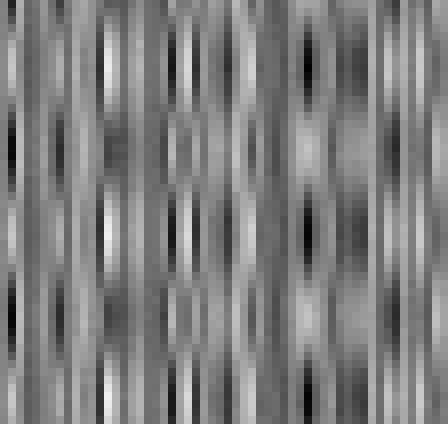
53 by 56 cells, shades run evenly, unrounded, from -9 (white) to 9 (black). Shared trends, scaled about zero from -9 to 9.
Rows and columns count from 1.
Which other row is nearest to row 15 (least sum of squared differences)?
36
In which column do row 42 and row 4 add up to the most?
2
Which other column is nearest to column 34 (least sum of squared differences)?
48
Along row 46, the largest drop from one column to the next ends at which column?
14
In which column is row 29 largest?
39
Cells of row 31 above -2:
42
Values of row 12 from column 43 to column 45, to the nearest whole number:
3 2 3
